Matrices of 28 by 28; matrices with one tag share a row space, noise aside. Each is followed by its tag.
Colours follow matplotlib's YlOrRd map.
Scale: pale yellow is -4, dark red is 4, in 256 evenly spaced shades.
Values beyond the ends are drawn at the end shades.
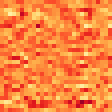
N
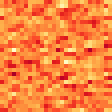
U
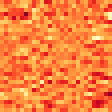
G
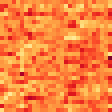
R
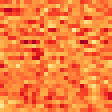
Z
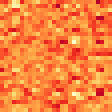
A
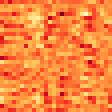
Z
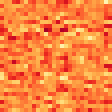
U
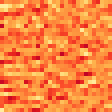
Z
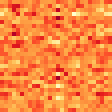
A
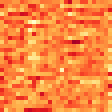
R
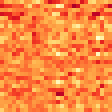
A
